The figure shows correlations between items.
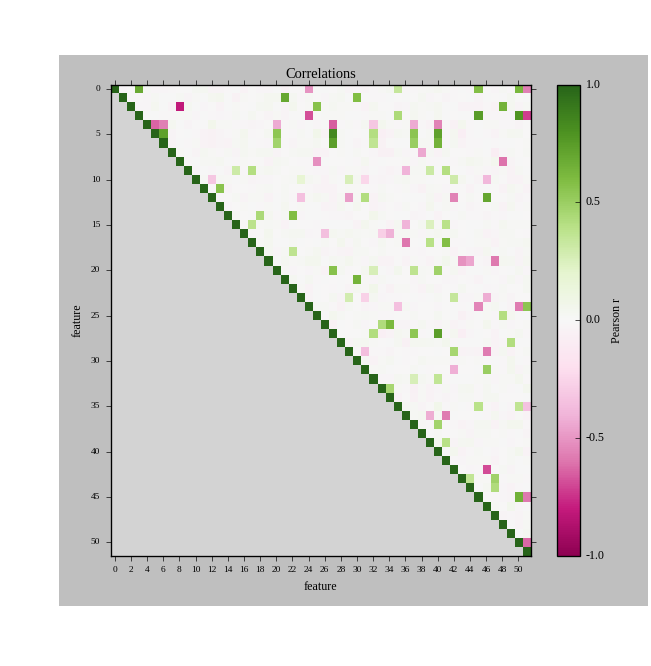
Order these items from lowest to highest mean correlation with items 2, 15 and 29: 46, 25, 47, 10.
46, 47, 10, 25
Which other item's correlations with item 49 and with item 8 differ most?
2
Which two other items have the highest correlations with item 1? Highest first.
21, 30
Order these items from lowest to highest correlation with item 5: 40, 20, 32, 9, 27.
9, 32, 20, 40, 27
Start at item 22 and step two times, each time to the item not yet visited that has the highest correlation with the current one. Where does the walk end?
18
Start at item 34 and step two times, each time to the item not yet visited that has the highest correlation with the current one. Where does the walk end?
33
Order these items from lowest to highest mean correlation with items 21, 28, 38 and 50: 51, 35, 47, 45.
51, 47, 35, 45
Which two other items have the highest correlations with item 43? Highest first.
47, 44
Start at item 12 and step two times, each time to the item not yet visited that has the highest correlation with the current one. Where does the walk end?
31
